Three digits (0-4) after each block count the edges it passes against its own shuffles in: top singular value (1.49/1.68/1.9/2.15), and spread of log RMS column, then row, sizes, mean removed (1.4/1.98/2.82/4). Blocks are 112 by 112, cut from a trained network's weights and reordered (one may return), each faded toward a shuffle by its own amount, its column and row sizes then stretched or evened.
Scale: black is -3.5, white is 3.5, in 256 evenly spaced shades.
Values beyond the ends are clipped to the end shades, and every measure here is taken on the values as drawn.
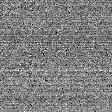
3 1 0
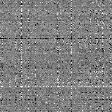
3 3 2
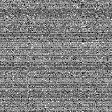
4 1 0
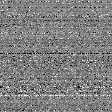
3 0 3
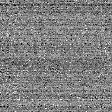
3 1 1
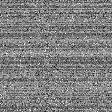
4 0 0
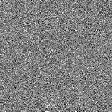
2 0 1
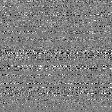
1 0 4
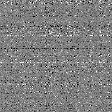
1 2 3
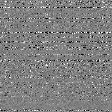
1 1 4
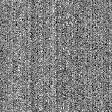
3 1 0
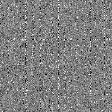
1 3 0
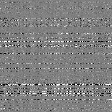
3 0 4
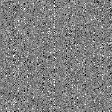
0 3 0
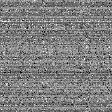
4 1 1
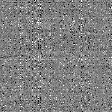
1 3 0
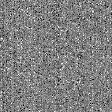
0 2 0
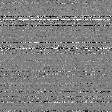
4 0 4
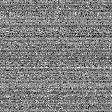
4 0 1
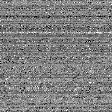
4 1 2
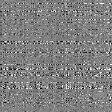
2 1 4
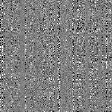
2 4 2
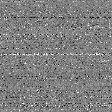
1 0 3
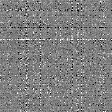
3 3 2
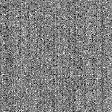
1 0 2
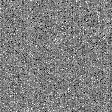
0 0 0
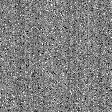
0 0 0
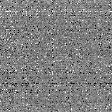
1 2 2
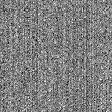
2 0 0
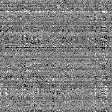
4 2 2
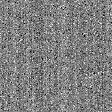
1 0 1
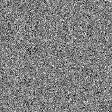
0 1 0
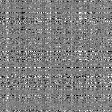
4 1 4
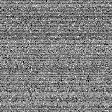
4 0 0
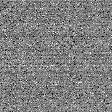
1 0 0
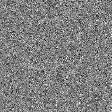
0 2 0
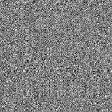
4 1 2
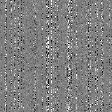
1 4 0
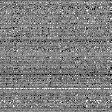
4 2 3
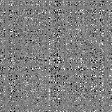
0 3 3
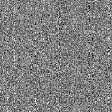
3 3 0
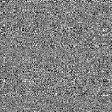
4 2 3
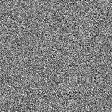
2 0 1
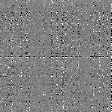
2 3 2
